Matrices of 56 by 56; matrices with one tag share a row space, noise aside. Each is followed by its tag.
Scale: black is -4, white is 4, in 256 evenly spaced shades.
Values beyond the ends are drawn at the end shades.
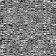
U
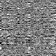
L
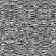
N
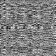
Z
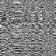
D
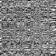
L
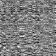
Z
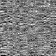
U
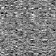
N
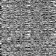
L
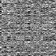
L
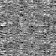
U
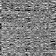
L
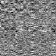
N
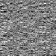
U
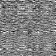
Z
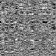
N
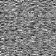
N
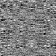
U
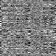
L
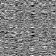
N
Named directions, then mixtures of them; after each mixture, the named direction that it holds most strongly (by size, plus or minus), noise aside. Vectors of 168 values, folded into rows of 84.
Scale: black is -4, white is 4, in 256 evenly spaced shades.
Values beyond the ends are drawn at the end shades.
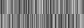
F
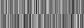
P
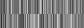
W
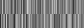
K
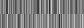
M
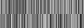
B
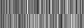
W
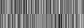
F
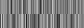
W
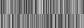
F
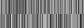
B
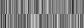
W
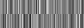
P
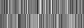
W
